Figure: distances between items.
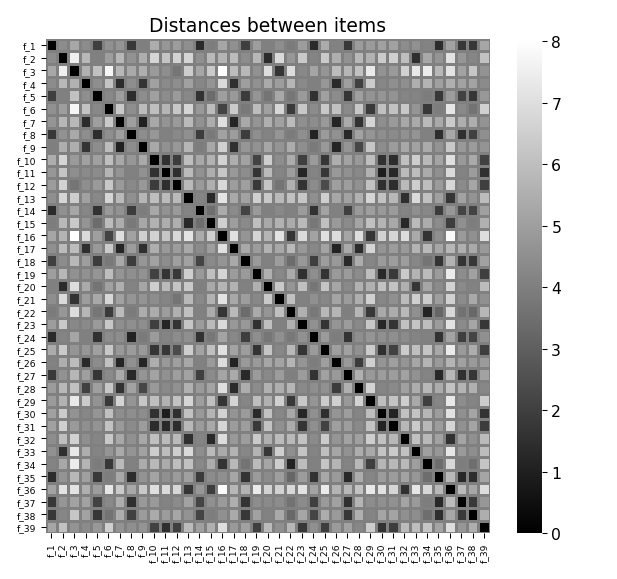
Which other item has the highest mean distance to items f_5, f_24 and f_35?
f_3
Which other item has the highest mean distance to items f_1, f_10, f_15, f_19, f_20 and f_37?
f_16
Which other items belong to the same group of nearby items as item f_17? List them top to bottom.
f_4, f_7, f_9, f_26, f_28
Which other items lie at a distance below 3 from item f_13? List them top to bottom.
f_15, f_32, f_36
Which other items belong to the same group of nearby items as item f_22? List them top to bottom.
f_6, f_16, f_29, f_34
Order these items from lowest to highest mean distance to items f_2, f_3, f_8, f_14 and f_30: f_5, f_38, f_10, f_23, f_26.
f_5, f_38, f_23, f_10, f_26
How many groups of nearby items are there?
7
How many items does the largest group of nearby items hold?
10
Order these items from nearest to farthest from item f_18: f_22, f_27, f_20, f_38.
f_27, f_38, f_22, f_20
